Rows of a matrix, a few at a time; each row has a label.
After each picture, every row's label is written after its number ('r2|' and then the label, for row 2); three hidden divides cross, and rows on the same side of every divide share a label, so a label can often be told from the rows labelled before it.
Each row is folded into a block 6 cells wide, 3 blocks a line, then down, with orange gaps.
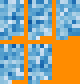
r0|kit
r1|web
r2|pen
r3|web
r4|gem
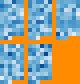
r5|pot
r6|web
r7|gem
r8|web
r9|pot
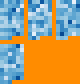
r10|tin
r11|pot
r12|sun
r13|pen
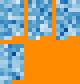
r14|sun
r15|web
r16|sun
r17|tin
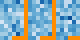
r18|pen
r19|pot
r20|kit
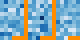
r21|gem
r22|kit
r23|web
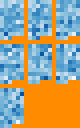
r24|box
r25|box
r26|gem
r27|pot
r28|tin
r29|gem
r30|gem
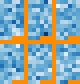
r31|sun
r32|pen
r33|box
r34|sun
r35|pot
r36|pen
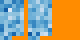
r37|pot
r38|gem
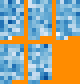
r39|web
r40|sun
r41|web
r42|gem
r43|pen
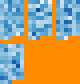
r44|sun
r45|box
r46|web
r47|kit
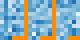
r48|kit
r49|pot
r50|pen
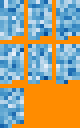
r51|web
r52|pen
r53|box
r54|gem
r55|tin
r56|kit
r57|pot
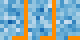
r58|web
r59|tin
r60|kit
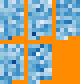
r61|kit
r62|box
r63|web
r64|kit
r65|pot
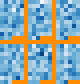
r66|gem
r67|box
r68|box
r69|tin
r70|tin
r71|kit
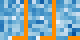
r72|web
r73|web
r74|pen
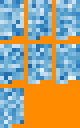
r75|pen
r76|kit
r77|sun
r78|box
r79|web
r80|sun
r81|pot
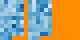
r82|kit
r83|tin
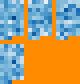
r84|kit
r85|sun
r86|box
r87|kit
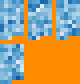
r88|web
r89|pot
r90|pen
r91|pen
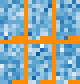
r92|pot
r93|gem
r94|kit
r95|kit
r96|box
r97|web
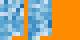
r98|gem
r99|sun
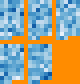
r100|tin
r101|box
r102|pot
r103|gem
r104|pen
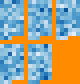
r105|pot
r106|tin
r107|sun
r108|sun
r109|pen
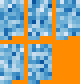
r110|box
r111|gem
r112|tin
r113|tin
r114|kit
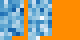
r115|tin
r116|web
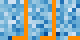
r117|kit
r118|pen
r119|gem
